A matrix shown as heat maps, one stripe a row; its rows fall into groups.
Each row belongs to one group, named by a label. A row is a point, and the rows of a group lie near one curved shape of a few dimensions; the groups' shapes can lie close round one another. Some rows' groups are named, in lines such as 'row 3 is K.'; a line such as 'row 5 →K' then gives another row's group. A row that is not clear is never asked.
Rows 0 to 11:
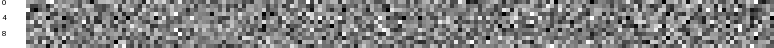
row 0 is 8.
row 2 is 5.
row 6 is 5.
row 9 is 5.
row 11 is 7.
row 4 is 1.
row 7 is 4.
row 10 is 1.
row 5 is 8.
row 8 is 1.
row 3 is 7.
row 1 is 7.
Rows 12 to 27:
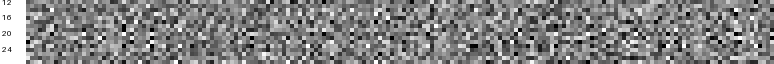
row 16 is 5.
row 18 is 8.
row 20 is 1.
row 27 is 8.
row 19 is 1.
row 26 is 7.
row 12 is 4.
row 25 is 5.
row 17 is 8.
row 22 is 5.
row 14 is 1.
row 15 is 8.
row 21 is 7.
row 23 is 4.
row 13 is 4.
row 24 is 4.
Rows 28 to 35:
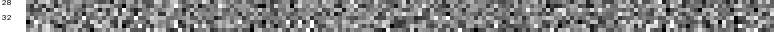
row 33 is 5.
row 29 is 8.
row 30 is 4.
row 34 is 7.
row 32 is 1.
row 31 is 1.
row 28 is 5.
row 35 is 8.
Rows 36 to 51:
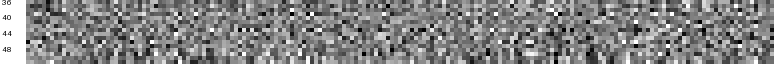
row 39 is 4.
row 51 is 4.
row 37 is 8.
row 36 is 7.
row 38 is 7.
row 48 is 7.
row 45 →1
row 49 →5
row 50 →4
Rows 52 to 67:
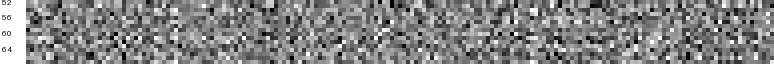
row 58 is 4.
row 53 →7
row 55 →5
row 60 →5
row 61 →5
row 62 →4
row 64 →4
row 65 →8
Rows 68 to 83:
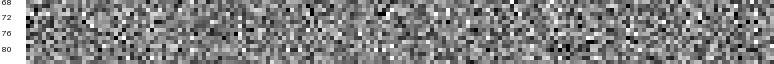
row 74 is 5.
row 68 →7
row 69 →8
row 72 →5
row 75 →4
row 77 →1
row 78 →1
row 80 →8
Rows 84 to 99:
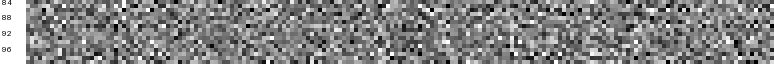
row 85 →1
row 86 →4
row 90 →1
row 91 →1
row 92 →4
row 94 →1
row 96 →1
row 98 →7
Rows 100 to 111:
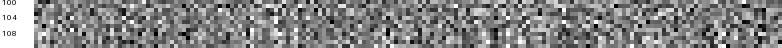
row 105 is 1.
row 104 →5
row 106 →5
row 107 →5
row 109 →8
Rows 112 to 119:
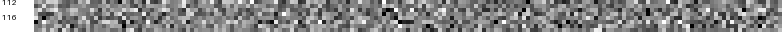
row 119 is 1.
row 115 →8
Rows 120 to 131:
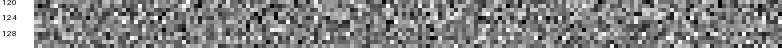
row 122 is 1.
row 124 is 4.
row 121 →7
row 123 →1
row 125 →1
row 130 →4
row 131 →1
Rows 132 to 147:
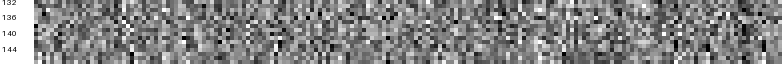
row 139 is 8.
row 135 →5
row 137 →1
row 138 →5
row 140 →5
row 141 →7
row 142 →7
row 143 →4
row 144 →4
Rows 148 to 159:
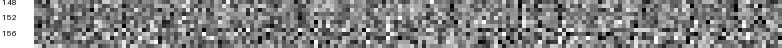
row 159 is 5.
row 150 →1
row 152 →7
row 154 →5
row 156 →4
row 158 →4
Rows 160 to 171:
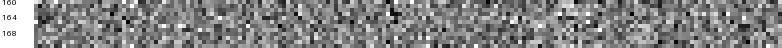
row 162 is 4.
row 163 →7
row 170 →7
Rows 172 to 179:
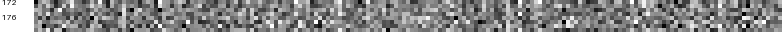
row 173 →7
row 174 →1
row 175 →8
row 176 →1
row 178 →7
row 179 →8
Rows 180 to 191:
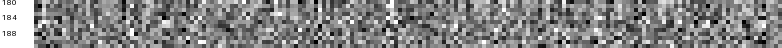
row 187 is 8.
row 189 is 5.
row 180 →4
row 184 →1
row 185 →5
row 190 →8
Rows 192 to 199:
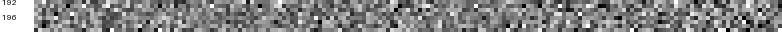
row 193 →7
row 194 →8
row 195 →7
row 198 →5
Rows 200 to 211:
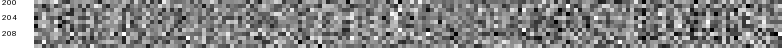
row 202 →7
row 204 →5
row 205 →4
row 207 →7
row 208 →1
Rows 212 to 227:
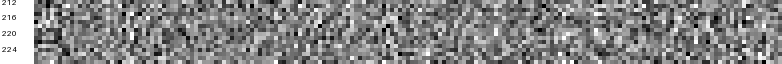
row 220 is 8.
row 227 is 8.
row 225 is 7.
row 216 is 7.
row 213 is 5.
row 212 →8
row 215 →1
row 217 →5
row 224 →1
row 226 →1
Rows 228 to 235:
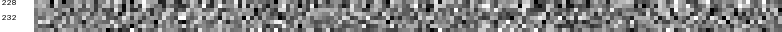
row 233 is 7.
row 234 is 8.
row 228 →4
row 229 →4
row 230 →1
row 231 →5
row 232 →7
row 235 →4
